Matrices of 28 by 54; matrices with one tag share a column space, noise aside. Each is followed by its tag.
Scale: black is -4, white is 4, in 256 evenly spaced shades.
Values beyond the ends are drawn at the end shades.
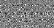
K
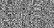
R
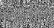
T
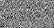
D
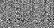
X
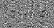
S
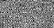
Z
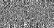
T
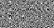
D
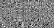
T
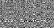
X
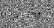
K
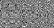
S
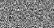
D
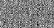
R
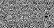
D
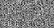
R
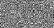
S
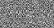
S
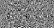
D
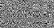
S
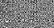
X
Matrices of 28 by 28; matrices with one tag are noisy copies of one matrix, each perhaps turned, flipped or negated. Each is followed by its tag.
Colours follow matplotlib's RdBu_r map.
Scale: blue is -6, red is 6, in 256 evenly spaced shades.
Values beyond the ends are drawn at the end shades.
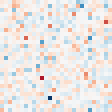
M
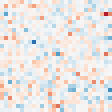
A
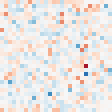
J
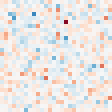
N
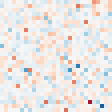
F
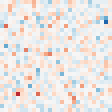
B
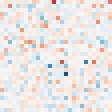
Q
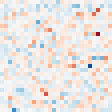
N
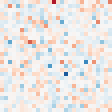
Q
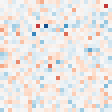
J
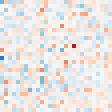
Q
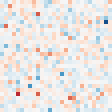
B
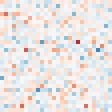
M
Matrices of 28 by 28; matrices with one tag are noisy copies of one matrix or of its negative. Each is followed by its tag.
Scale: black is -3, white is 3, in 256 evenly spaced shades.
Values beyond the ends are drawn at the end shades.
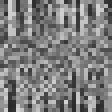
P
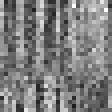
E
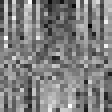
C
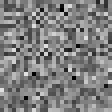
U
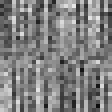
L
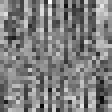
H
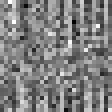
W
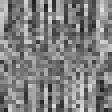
H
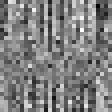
H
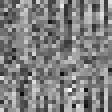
W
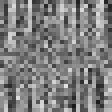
P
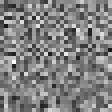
U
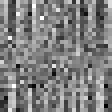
P
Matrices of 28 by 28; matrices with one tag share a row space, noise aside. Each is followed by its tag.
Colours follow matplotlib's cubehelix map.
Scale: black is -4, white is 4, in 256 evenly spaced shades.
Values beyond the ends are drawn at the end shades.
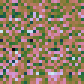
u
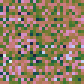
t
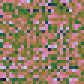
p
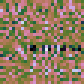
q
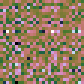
u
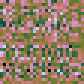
p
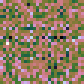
p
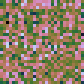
q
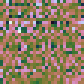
t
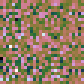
u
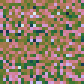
t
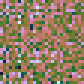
t
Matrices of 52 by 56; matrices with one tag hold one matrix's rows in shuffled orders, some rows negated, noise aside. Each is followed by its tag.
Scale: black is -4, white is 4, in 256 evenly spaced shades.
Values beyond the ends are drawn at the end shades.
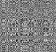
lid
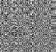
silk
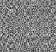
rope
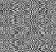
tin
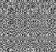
rope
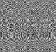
rope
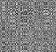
lid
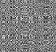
lid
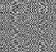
tin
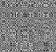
lid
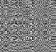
silk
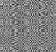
tin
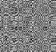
silk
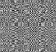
tin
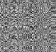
silk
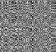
silk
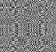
tin
